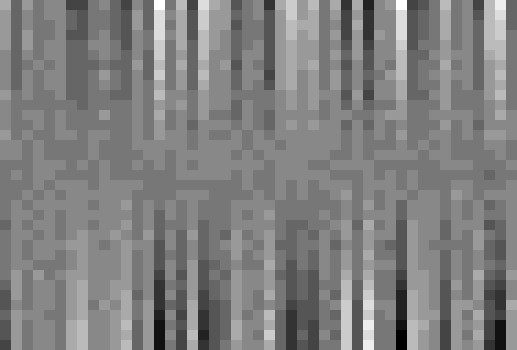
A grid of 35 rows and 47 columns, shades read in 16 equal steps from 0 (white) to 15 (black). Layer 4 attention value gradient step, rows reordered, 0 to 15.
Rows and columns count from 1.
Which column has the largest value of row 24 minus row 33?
34
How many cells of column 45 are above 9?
8
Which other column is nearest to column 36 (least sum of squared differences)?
3
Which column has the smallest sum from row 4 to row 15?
15
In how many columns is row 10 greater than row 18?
14
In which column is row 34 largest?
37
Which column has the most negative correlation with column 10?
21
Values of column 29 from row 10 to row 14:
6 6 7 6 7
